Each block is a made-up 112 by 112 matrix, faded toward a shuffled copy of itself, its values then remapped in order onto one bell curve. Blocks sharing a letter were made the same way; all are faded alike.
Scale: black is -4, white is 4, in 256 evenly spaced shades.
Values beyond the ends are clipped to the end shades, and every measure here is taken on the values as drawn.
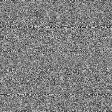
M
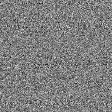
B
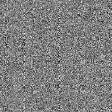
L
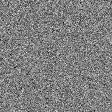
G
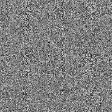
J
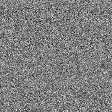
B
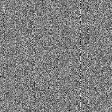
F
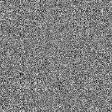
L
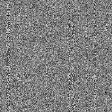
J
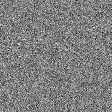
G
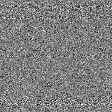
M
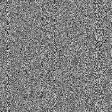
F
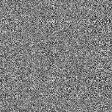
L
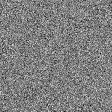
G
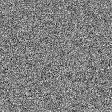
G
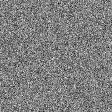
G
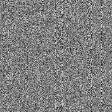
F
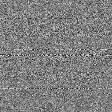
M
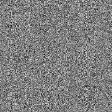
J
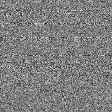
M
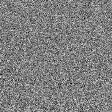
B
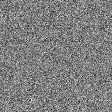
B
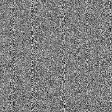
F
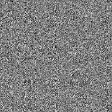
J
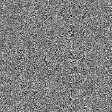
J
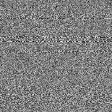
M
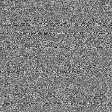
M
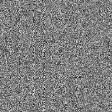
J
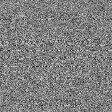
M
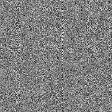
J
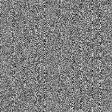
F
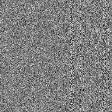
F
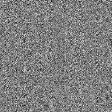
J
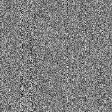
F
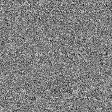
B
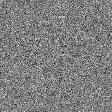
B
